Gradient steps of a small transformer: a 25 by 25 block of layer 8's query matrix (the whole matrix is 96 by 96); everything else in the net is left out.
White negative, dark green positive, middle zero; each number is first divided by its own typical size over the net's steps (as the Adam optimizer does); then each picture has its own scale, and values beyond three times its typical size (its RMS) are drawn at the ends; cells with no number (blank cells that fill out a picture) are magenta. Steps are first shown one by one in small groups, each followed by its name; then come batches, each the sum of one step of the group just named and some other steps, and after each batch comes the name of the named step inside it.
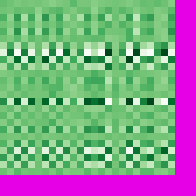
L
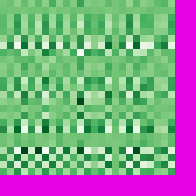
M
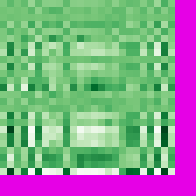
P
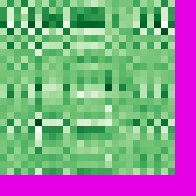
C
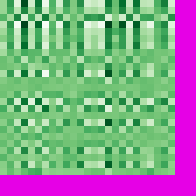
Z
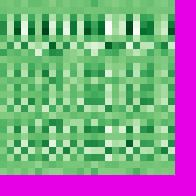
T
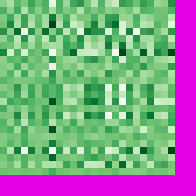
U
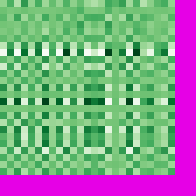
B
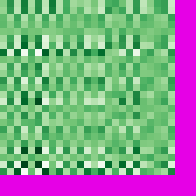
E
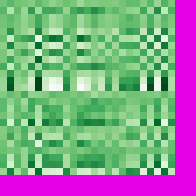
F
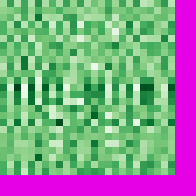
T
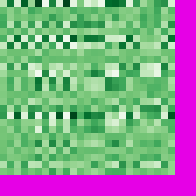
C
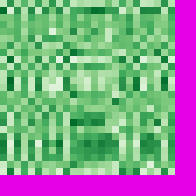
F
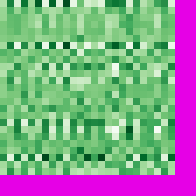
M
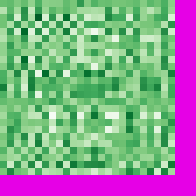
P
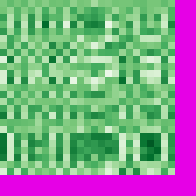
T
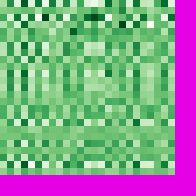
Z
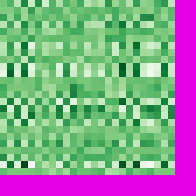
Z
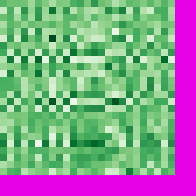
F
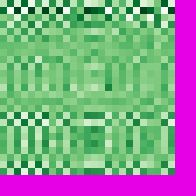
C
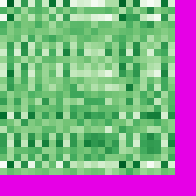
B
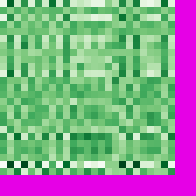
E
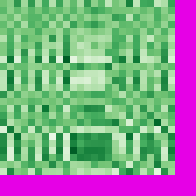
F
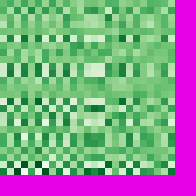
E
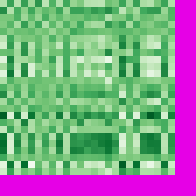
Z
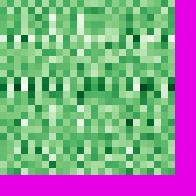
M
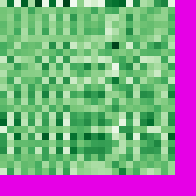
T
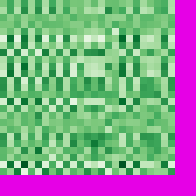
E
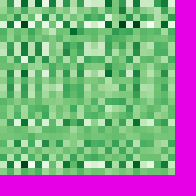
Z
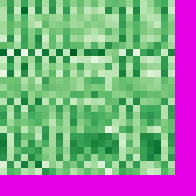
E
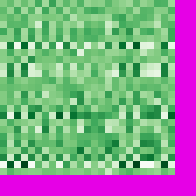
M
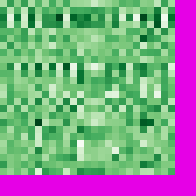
C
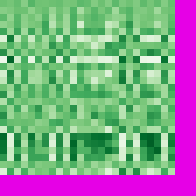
T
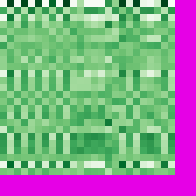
Z
